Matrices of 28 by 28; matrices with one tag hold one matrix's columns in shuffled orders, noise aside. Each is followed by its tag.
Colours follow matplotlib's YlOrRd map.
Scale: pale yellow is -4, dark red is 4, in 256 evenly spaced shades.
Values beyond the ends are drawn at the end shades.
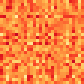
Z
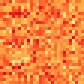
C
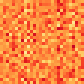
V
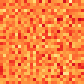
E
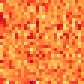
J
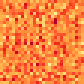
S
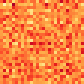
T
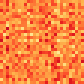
V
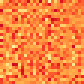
E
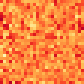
J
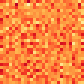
T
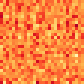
J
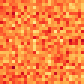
C
